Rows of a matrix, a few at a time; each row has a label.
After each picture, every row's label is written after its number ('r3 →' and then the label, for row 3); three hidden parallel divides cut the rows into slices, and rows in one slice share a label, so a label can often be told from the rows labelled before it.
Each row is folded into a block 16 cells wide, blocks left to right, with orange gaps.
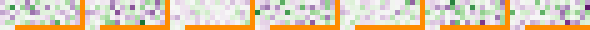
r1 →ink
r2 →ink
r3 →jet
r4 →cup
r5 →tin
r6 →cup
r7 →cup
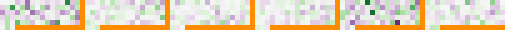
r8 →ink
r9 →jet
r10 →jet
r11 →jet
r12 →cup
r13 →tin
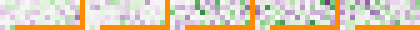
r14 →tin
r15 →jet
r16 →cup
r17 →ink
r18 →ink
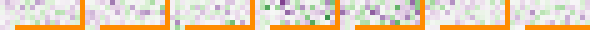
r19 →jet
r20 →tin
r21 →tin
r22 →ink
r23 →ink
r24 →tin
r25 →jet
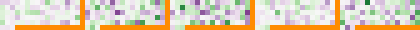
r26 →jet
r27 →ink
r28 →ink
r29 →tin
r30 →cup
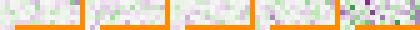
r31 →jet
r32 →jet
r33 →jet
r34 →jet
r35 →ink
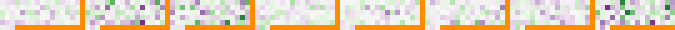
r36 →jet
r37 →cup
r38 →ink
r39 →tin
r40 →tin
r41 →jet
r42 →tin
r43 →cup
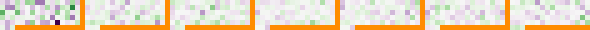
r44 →cup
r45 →tin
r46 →tin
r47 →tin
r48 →tin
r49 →tin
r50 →tin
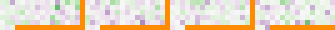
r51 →tin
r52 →jet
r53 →jet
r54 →jet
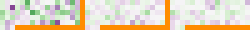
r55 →cup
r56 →jet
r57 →jet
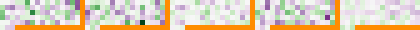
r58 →cup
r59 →ink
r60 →jet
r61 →cup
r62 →tin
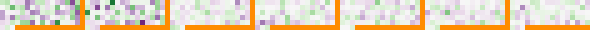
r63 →ink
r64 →cup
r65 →jet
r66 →jet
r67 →tin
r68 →tin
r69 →jet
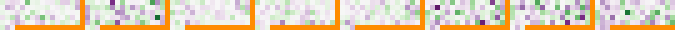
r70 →jet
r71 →ink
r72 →jet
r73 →jet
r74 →jet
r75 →cup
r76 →cup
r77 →cup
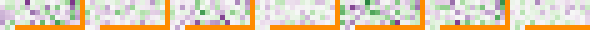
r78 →ink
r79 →jet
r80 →cup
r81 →jet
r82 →cup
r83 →ink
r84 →tin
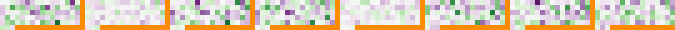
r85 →ink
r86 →jet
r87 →ink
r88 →ink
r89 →jet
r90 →cup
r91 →ink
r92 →cup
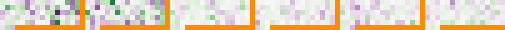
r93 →ink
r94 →cup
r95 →jet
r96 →tin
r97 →jet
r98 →tin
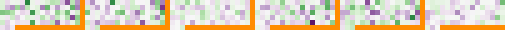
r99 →cup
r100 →cup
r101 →jet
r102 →cup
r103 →ink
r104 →tin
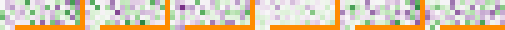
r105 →cup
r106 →ink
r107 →cup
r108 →jet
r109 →ink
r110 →ink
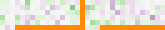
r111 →jet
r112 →tin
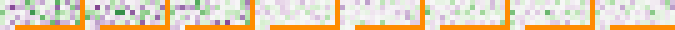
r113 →cup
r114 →cup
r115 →cup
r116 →tin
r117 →tin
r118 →jet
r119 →jet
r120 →jet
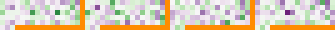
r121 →cup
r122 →cup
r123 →ink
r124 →ink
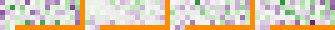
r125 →ink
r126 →jet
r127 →cup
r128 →cup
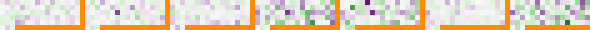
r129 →jet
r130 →tin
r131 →jet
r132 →ink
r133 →ink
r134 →tin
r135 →ink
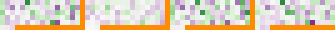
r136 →cup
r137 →tin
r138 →cup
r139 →cup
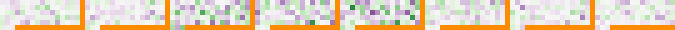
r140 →jet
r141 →tin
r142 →cup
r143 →ink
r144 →ink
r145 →jet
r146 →jet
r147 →tin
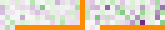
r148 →tin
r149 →cup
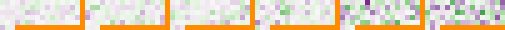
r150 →tin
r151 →tin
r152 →jet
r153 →jet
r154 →ink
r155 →cup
